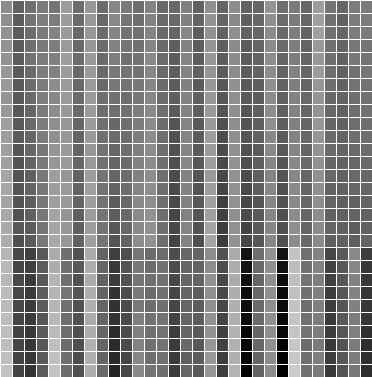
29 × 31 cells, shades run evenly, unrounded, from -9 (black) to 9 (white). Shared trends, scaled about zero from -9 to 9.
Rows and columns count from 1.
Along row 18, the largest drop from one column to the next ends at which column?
19
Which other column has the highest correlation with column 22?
30
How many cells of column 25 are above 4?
10
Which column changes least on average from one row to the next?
14
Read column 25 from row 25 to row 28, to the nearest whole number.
5 5 5 5
